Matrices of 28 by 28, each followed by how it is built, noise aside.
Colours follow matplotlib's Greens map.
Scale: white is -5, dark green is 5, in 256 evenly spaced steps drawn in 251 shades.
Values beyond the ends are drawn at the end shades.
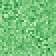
block diagonal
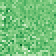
lower triangular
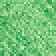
Toeplitz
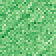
Hankel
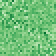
block diagonal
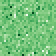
sparse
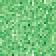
uneven columns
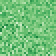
lower triangular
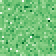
sparse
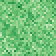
Toeplitz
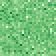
sparse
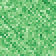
Toeplitz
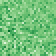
lower triangular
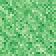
Toeplitz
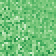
lower triangular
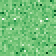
sparse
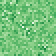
block diagonal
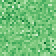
block diagonal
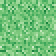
repeating columns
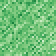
Hankel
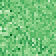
lower triangular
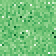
sparse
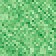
Toeplitz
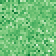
block diagonal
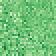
lower triangular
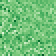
lower triangular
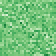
block diagonal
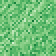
Hankel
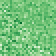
lower triangular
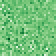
lower triangular
